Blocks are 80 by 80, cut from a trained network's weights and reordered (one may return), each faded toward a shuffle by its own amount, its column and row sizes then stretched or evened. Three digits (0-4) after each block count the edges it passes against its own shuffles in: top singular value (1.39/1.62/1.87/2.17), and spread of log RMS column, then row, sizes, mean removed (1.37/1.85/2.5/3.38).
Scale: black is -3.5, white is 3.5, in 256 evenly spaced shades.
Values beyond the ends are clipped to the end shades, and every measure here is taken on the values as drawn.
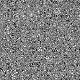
1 1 1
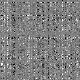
3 3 3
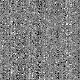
2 2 1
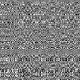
4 0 4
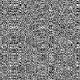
4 3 1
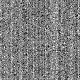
3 1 0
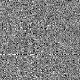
3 1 2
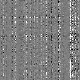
4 4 1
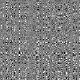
3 4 2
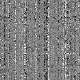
4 4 1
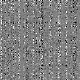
2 4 2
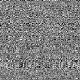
3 1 3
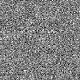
2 0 1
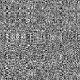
4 2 2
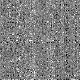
1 2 2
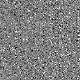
1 2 0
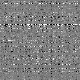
2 1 4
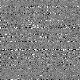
2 0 4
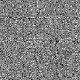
3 1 2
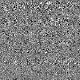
0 2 3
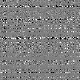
2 3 4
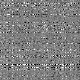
2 1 4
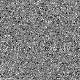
0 0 1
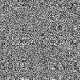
4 1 2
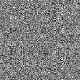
3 2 1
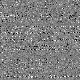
0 0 3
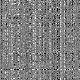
4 3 3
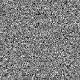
1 0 1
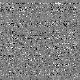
0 2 3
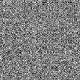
3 0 1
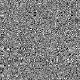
2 2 3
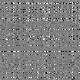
3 2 4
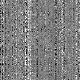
4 4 1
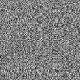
4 1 1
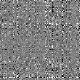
3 3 3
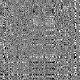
4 3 2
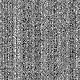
4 2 0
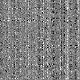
4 3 2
